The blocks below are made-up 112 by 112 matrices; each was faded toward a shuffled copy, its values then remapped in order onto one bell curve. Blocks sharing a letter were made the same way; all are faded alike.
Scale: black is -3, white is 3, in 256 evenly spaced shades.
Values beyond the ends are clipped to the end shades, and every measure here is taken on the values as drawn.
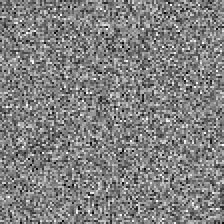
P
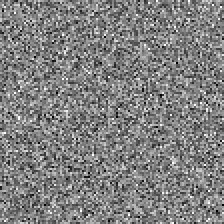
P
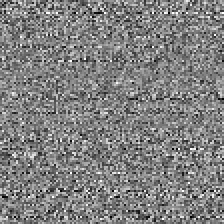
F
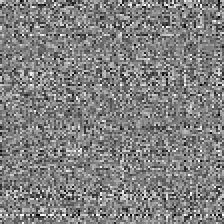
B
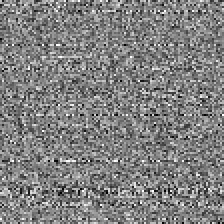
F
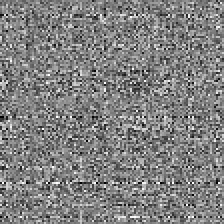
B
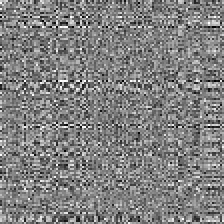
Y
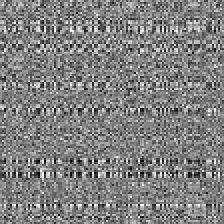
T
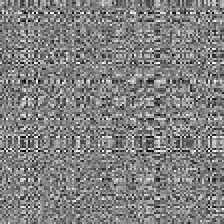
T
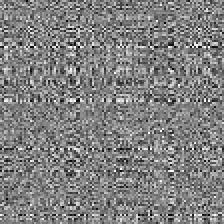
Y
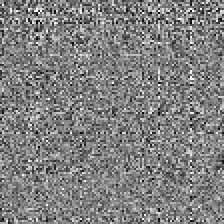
B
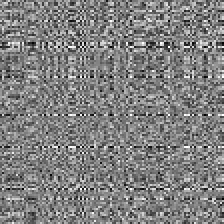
T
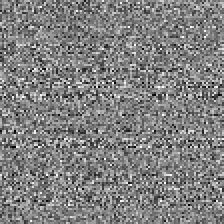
F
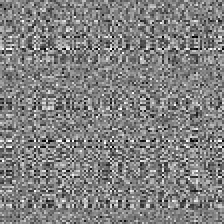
Y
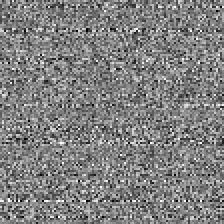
F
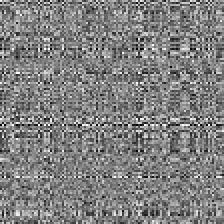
T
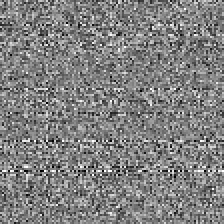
B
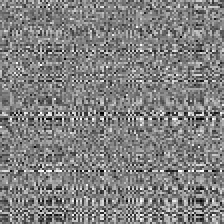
T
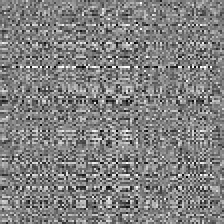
T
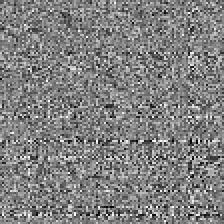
B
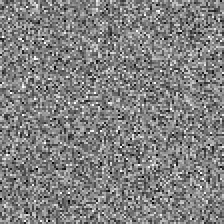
P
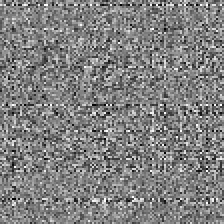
B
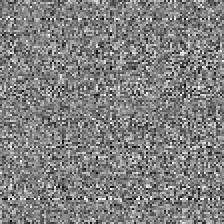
B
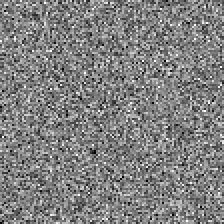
P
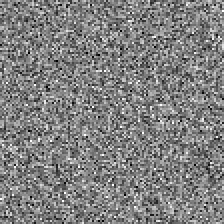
P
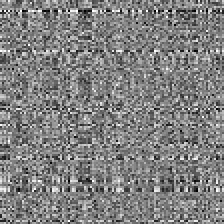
Y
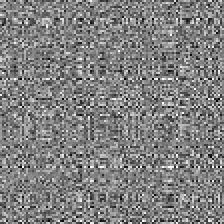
Y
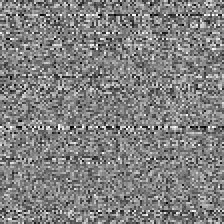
F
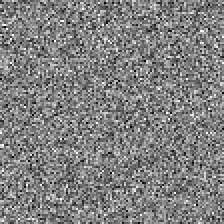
P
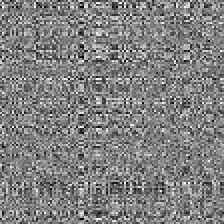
Y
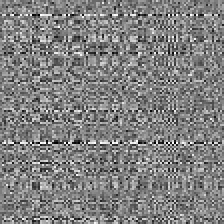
T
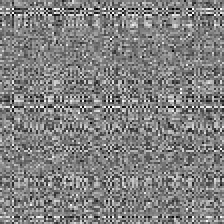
T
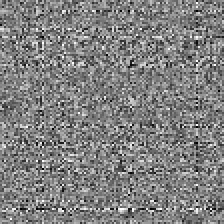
B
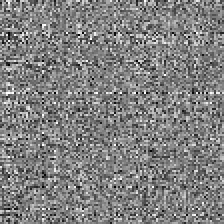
B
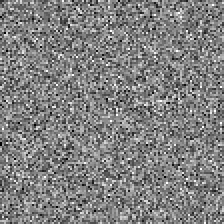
P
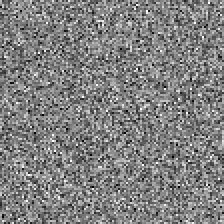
P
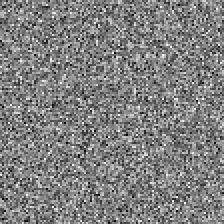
P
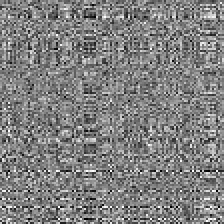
Y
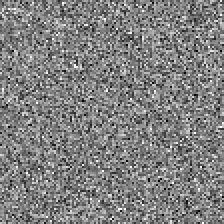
P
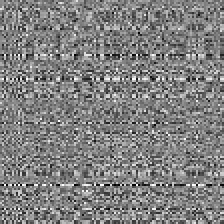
T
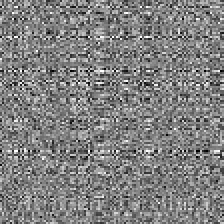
Y
